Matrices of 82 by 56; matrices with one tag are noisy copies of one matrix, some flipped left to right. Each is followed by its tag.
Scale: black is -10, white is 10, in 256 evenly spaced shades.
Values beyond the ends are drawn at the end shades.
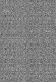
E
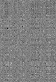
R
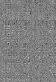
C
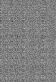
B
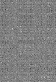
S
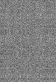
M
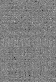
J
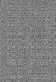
B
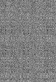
M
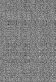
C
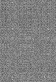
S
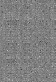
C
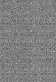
E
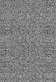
M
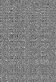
B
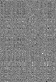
R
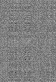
J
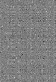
B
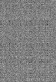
C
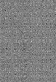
E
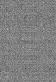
S
